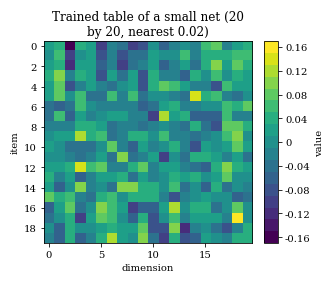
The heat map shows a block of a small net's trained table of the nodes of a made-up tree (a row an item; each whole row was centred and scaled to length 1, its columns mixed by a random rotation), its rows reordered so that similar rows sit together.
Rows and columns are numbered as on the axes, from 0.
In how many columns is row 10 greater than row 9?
5
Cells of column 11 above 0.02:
3
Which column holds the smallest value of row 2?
2
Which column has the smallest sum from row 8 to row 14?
13
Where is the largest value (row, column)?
17, 18
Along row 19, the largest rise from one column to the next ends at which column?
12
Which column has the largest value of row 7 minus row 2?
11
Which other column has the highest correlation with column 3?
8
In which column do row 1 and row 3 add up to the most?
1
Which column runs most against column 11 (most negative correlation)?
15
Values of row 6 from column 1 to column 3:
-0.06 -0.04 0.06
